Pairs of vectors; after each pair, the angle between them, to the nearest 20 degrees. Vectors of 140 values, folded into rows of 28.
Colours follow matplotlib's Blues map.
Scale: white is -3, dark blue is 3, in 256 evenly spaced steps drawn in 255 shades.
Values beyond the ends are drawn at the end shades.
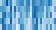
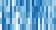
40 degrees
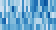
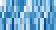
80 degrees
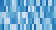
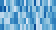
40 degrees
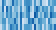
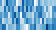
100 degrees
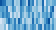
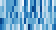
120 degrees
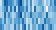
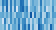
60 degrees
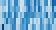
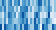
100 degrees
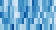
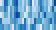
160 degrees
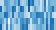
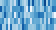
40 degrees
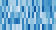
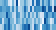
60 degrees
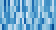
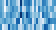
140 degrees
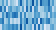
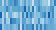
140 degrees
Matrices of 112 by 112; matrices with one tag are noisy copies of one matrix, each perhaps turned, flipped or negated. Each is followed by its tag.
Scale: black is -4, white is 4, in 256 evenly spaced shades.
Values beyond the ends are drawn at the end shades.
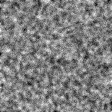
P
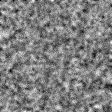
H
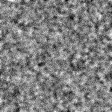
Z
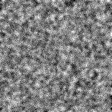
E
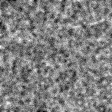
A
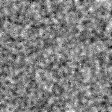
A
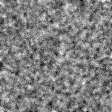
P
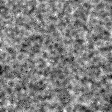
A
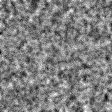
H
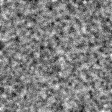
P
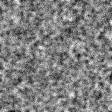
Z
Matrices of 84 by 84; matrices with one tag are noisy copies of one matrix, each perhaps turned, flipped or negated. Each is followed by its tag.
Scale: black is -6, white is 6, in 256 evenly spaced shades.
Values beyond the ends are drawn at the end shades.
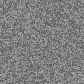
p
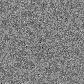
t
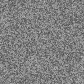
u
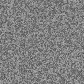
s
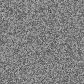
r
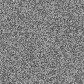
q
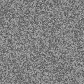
u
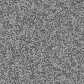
t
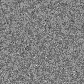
t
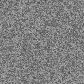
p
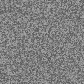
s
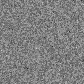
p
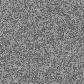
p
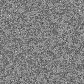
t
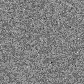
p
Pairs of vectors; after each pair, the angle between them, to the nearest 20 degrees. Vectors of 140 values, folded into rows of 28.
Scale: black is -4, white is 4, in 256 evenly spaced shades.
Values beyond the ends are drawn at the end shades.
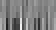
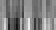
60 degrees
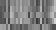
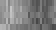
60 degrees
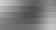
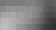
120 degrees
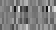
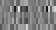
20 degrees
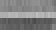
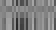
80 degrees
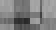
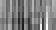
60 degrees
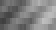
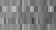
120 degrees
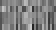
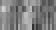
40 degrees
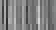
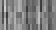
40 degrees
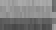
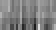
60 degrees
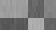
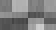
40 degrees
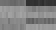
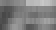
140 degrees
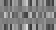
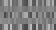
160 degrees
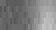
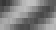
100 degrees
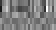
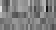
160 degrees
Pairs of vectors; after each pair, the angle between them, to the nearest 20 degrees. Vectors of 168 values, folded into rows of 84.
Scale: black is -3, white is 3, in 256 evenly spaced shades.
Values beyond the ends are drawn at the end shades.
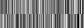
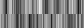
60 degrees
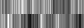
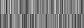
80 degrees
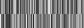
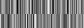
40 degrees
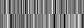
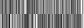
100 degrees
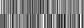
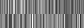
120 degrees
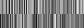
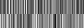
160 degrees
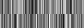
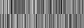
140 degrees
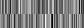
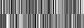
120 degrees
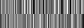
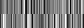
80 degrees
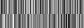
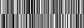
160 degrees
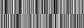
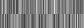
140 degrees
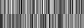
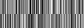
80 degrees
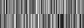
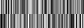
80 degrees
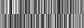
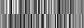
20 degrees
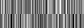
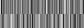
120 degrees
